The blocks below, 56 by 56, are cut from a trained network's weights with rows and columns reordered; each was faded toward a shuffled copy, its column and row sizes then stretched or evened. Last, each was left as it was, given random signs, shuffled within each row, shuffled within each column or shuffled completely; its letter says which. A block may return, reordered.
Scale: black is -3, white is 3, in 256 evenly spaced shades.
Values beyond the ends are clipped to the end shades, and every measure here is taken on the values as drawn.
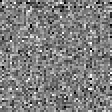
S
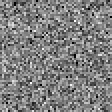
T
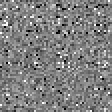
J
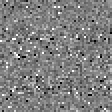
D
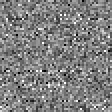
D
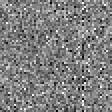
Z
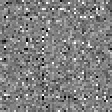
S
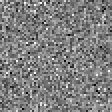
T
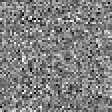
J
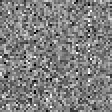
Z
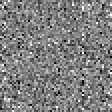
Z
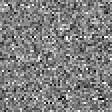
D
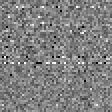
D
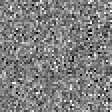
Z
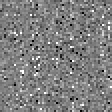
Z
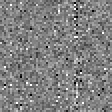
Z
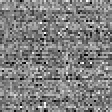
J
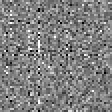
J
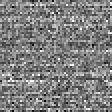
J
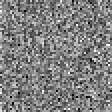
Z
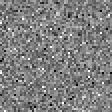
T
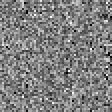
Z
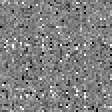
S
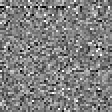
J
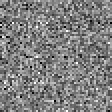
D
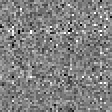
S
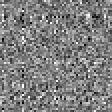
J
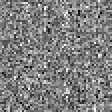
Z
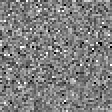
D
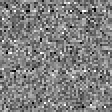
D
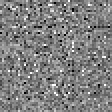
S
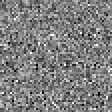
D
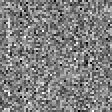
Z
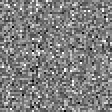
Z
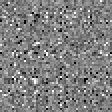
J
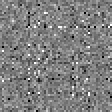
S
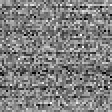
D
